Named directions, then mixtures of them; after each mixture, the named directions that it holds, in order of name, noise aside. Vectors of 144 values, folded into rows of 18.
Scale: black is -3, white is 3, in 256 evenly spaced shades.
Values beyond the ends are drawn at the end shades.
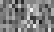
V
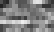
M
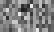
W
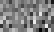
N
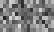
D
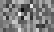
W.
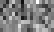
D, M, V.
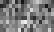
M, V.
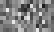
W.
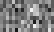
V.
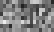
D, M, N.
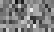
V.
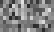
D, V.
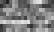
M.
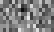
V, W.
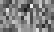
W.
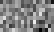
N.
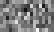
W.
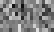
D, V, W.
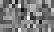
V, W.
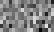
N.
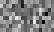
D, N.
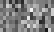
N, V.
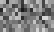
D, W.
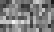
M, N, W.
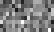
M, N, V.
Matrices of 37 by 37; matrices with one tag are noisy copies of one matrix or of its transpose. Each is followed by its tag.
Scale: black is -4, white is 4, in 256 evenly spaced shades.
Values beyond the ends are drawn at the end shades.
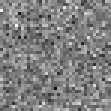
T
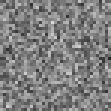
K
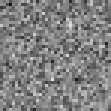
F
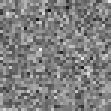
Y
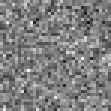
Y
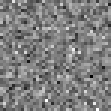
F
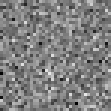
F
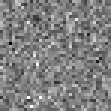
F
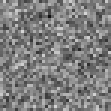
T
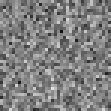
F
